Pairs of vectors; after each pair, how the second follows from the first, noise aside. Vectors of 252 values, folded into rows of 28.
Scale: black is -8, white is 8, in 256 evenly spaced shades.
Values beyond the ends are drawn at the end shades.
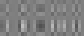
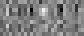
reversed, negated, scaled up.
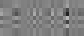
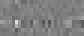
reversed, negated, partly zeroed.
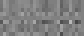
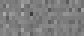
wrapped around, negated, partly zeroed.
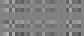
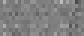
reversed, negated, partly zeroed.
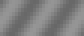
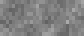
wrapped around, negated, partly zeroed.
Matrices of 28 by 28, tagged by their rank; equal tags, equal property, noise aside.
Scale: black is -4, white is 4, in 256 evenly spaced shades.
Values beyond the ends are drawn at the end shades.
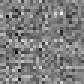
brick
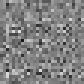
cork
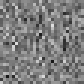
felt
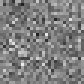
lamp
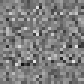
lamp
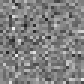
felt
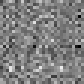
brick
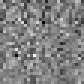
felt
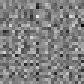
lamp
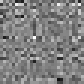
cork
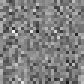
brick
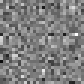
brick
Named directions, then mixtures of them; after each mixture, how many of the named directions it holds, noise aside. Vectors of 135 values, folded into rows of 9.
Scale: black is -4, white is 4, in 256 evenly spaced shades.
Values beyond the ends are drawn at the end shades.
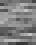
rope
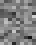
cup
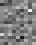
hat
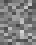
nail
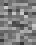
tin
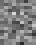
two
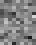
one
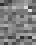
four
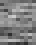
one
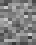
four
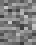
one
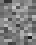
three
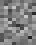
three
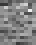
three
